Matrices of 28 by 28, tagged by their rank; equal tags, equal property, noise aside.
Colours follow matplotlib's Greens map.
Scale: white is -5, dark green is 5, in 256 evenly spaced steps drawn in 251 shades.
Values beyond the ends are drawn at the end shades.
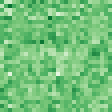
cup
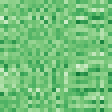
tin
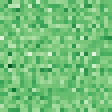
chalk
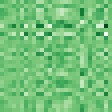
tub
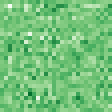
chalk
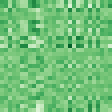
tub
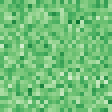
chalk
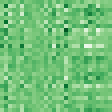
tub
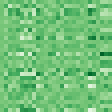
tub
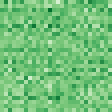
cup
